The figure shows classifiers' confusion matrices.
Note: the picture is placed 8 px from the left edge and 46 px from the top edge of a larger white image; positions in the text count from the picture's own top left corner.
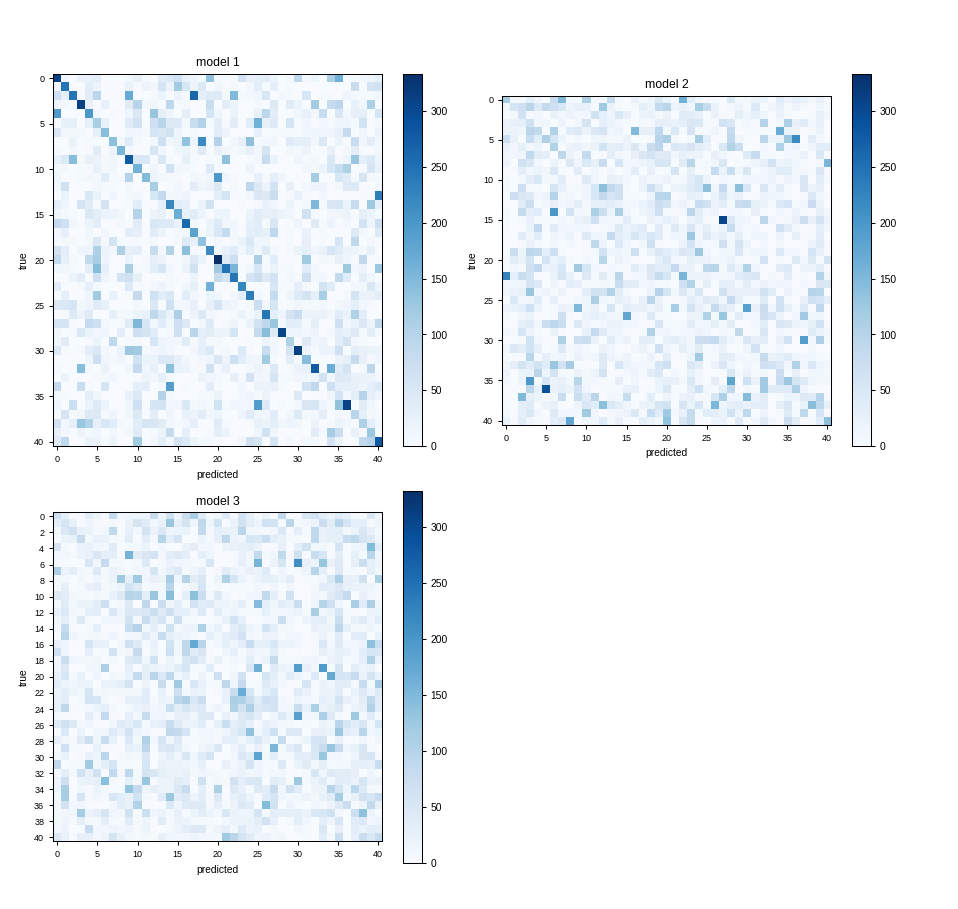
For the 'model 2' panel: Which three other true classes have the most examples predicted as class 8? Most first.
40, 33, 14
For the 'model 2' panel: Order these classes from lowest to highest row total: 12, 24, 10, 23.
10, 23, 12, 24
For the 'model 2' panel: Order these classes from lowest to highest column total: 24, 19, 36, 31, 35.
31, 36, 35, 24, 19
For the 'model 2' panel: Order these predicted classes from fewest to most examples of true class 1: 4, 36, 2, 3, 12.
36, 4, 2, 3, 12
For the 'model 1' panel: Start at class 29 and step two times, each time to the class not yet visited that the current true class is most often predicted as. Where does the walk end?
18
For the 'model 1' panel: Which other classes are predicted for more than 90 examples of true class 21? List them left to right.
5, 9, 20, 22, 36, 40
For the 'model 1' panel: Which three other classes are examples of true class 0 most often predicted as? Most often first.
35, 19, 34
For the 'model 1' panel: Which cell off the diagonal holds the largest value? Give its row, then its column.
2, 17
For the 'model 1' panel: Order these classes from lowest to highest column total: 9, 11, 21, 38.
11, 21, 38, 9
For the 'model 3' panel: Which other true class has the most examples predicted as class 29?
1
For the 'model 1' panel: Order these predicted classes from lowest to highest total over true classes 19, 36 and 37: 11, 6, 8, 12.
11, 6, 8, 12
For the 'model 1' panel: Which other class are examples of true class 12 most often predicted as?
24
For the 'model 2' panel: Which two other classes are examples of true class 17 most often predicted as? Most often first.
23, 13
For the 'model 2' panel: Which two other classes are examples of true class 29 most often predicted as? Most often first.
18, 11
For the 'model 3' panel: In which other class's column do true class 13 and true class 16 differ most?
17
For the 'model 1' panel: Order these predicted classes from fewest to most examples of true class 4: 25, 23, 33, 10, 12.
23, 25, 10, 33, 12
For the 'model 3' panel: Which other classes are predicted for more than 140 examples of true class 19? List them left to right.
25, 30, 33
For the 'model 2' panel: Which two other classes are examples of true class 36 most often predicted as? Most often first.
5, 32
